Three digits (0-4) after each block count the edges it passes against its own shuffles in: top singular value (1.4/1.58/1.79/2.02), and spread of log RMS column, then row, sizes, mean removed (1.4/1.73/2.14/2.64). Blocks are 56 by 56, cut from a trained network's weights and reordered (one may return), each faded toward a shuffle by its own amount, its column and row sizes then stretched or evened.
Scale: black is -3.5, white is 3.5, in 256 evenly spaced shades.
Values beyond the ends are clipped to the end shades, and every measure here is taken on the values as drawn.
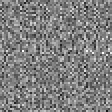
4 2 0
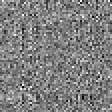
3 2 1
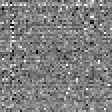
1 2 0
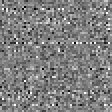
1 1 3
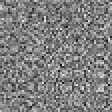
3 1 0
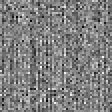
3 0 2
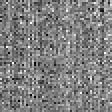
2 0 2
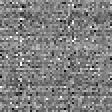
2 2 0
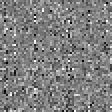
0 3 2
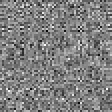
4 1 3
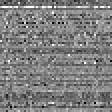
4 0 3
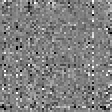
0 4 3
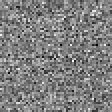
2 0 3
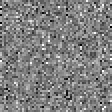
0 2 0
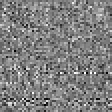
3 1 3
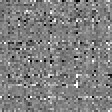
0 3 4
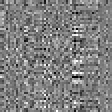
4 4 3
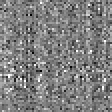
3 0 3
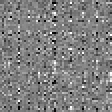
3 4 3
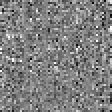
0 4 1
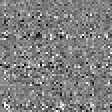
0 2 4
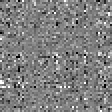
0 4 3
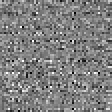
2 1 4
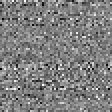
2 0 4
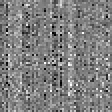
3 4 3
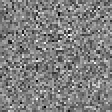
1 2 1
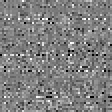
0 2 4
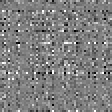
2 4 4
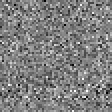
1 0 2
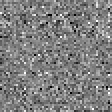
0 2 3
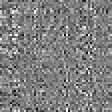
4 3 4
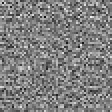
3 0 2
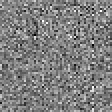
3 2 1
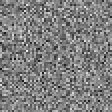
3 0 0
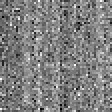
2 2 1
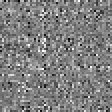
2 2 4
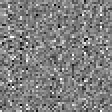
2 3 1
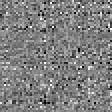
0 2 4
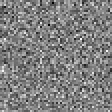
4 1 0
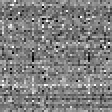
2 2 0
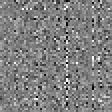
3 4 3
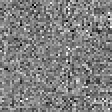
1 1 1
